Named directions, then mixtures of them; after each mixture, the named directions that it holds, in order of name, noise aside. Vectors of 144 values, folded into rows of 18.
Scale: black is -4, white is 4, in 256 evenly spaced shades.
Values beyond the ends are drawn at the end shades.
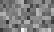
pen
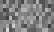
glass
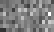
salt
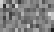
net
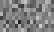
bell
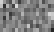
net.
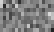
net.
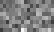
pen.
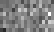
salt.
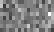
net, salt.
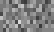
bell.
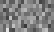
glass.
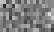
glass, net.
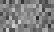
bell, glass.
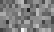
pen.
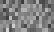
glass.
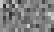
net.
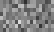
bell.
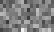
pen.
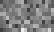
pen.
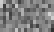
net.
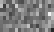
net, salt.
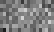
glass, salt.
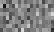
net, pen.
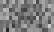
glass.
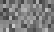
glass.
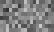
bell, glass.
